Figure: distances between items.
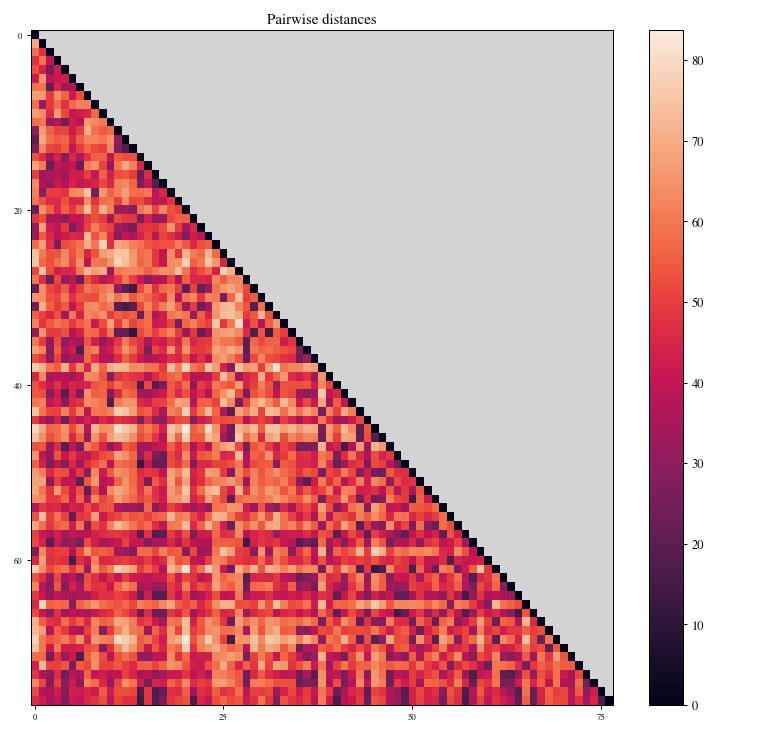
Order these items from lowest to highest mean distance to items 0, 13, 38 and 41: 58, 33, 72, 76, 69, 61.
58, 76, 72, 33, 61, 69
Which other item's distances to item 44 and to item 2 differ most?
15
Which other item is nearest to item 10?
42
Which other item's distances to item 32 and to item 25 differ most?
30
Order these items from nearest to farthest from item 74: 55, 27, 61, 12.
55, 27, 61, 12
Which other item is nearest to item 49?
14
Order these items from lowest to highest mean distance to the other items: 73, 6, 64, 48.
64, 73, 6, 48
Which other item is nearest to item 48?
66
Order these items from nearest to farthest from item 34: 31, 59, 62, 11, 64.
31, 11, 59, 62, 64
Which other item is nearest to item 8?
18
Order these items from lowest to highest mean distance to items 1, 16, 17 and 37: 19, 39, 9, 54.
54, 19, 39, 9
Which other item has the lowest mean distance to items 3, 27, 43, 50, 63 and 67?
53
